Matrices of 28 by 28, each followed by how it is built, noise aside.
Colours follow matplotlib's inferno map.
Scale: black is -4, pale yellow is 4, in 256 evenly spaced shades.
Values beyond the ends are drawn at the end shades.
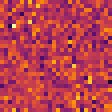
block diagonal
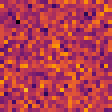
noise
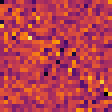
block diagonal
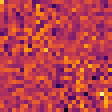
block diagonal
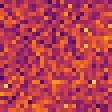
Hankel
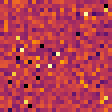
sparse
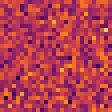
noise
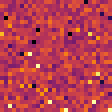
sparse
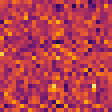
low rank
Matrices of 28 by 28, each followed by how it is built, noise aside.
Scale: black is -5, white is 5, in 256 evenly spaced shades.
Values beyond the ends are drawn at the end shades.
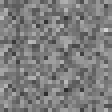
repeating rows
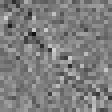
banded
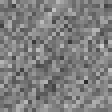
Hankel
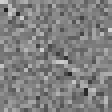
banded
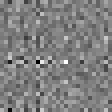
low rank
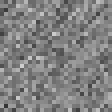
Hankel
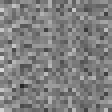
repeating rows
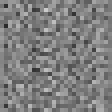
repeating rows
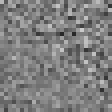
upper triangular
